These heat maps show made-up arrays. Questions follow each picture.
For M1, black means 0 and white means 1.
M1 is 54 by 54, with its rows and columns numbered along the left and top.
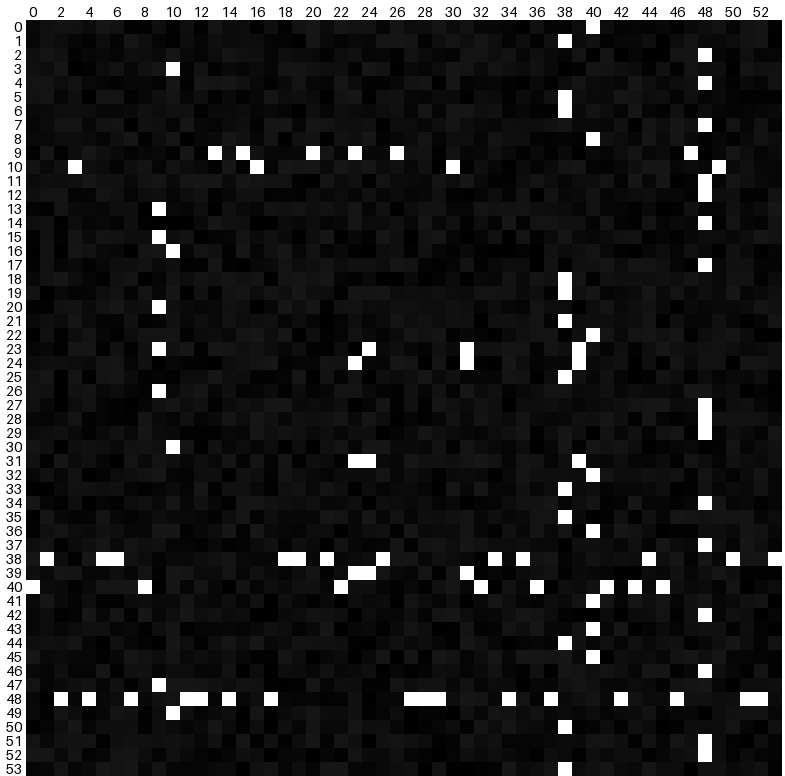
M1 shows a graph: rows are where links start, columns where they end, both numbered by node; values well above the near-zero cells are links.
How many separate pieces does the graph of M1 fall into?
5
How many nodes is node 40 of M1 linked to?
8
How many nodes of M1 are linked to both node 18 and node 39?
0
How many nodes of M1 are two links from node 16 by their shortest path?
3
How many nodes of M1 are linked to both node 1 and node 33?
1
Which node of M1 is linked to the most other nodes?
node 48
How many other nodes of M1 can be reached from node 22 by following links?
8
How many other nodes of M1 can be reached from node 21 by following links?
12
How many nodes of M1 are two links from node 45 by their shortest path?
7
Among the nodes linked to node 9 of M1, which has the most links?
node 23
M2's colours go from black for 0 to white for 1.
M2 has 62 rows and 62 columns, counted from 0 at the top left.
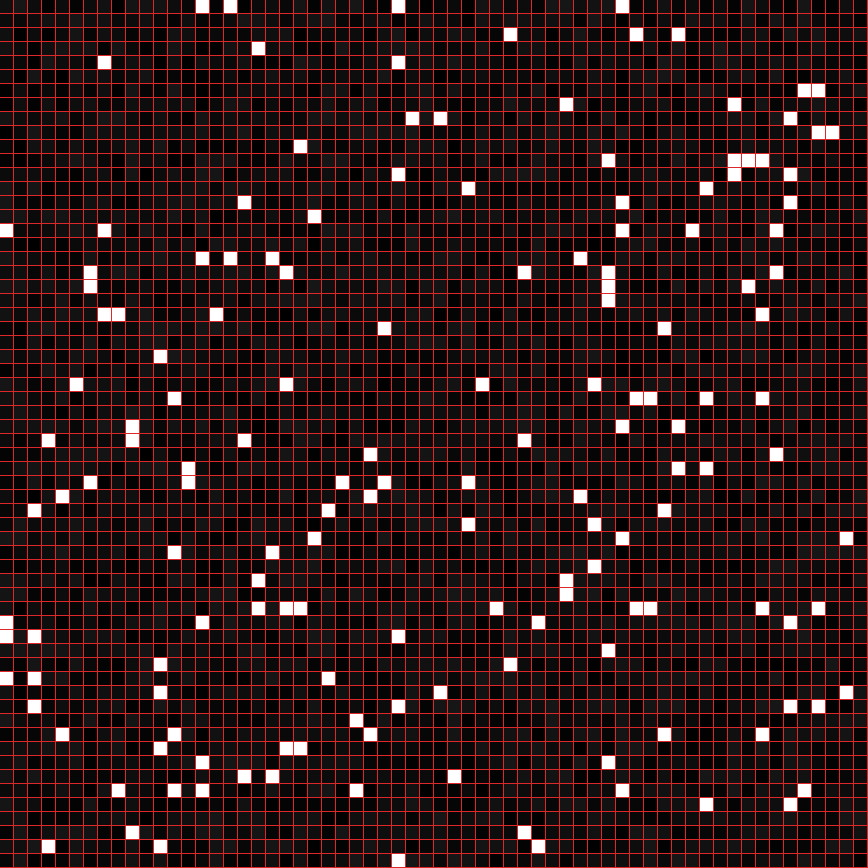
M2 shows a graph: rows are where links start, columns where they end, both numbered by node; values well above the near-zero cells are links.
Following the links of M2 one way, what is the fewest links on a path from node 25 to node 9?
7
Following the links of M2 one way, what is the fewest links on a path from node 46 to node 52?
5
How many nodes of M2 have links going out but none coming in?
5
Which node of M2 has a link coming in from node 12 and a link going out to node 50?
node 28
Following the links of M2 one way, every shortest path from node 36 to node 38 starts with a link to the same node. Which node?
node 2
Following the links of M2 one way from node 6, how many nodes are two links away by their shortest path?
2
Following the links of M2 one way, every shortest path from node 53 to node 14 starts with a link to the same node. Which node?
node 11
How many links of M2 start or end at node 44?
10
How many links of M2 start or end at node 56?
12
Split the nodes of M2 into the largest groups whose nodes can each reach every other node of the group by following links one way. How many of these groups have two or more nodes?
2
